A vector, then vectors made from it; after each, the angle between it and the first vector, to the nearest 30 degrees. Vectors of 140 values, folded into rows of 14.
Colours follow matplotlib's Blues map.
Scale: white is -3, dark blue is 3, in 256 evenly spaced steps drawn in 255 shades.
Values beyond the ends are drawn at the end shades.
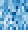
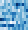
60 degrees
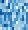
120 degrees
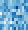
30 degrees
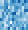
30 degrees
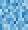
90 degrees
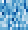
60 degrees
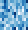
60 degrees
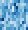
60 degrees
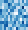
120 degrees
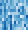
120 degrees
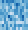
90 degrees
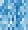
60 degrees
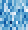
150 degrees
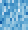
90 degrees
